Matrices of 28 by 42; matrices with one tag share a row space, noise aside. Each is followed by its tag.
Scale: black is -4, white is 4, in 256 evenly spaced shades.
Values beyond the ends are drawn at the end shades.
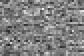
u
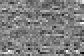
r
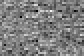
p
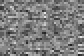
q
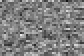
p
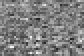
q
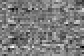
r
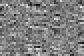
q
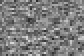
q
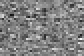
q
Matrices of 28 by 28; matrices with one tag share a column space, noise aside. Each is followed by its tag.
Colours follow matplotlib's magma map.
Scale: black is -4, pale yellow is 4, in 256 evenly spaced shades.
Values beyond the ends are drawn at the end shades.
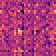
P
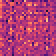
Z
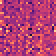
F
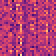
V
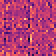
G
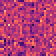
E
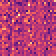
Z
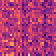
E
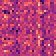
P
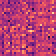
F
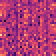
E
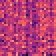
E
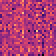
V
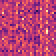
P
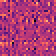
Z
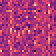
P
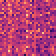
V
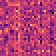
P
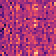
G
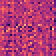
F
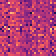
F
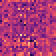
E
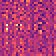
V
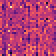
G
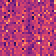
Z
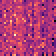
E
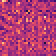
Z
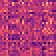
Z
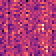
V
